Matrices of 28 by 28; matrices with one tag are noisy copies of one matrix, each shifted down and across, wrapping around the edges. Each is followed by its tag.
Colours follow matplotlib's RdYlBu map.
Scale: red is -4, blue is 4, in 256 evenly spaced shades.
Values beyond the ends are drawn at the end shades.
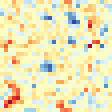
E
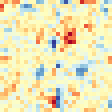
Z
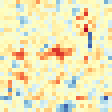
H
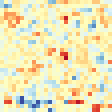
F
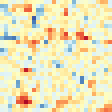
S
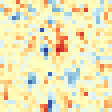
Z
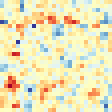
S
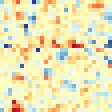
S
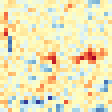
H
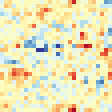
F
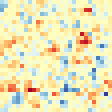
S
